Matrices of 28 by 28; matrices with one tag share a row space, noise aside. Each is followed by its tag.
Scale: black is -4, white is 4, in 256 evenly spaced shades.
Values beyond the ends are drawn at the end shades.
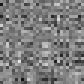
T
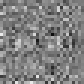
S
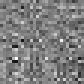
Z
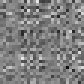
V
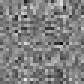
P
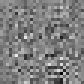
P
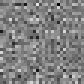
S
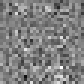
P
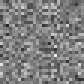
T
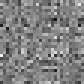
T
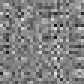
T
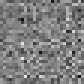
V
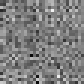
S
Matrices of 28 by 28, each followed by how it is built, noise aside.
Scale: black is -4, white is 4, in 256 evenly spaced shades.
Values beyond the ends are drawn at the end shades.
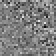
upper triangular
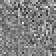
upper triangular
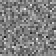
noise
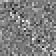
banded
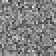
noise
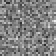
blocks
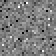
sparse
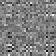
low rank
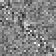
banded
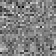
low rank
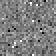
sparse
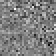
upper triangular
